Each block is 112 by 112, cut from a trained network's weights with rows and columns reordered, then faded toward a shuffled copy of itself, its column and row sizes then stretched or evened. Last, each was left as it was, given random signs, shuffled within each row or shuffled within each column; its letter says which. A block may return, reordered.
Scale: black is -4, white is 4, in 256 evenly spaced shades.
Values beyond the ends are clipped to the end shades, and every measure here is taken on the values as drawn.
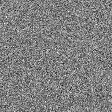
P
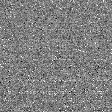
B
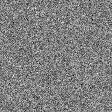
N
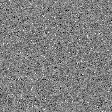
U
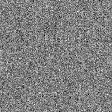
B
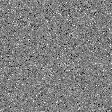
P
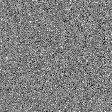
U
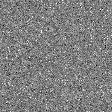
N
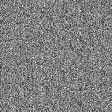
B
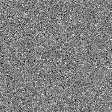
U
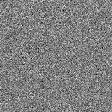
B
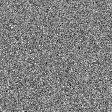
P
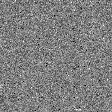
U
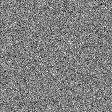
P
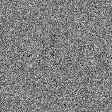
U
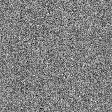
N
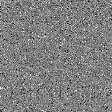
B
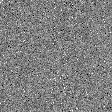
N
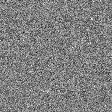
P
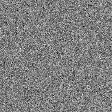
U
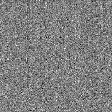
B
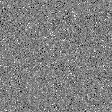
B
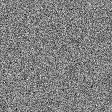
P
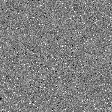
N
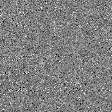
U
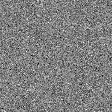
U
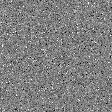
P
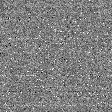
P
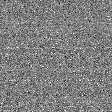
P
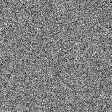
P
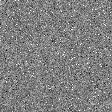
N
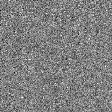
B
